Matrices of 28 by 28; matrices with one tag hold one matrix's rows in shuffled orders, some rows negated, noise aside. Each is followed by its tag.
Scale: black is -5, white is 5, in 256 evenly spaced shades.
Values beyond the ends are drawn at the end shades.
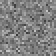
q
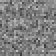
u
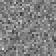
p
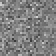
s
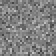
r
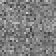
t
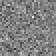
s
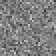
p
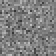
s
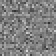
t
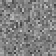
p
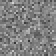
p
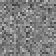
t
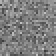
u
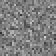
p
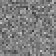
r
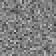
p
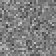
s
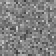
q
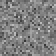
p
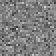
q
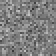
s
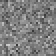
q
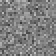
s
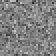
q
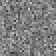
p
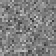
s
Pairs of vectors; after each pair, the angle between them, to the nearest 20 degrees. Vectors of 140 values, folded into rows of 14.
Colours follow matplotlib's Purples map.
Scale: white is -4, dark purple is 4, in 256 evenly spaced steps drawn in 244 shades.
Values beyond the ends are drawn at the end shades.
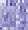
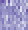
140 degrees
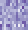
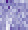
100 degrees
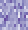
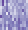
80 degrees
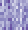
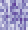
120 degrees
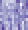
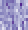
160 degrees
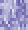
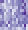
40 degrees
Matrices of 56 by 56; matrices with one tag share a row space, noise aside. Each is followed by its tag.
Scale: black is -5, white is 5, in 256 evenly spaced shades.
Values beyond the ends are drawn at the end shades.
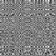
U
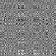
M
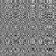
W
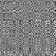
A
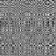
U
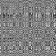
A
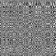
A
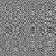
W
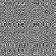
M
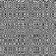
M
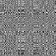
M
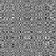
U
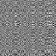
W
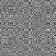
A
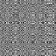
W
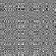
M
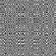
M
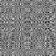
U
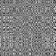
A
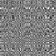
U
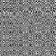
A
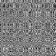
A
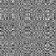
U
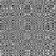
U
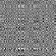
M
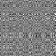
A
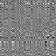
U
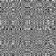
U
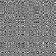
M
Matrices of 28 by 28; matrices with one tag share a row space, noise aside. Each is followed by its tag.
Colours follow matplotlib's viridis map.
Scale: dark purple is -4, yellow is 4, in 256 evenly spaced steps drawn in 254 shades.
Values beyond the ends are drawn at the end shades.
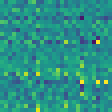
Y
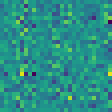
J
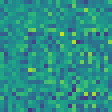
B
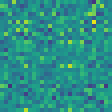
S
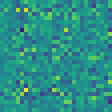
J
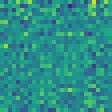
S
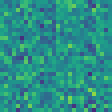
S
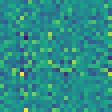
J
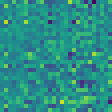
B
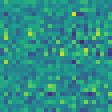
B
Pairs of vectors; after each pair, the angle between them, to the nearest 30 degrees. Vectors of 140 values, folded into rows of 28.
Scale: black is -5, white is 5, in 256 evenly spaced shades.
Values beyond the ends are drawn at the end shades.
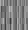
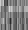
30 degrees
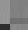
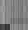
30 degrees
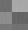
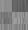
150 degrees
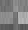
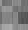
150 degrees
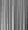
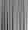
150 degrees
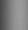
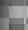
60 degrees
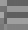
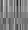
90 degrees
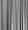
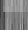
120 degrees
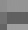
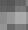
150 degrees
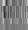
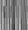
60 degrees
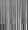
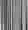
120 degrees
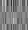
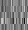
120 degrees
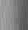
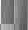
60 degrees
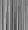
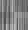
150 degrees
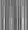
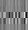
90 degrees
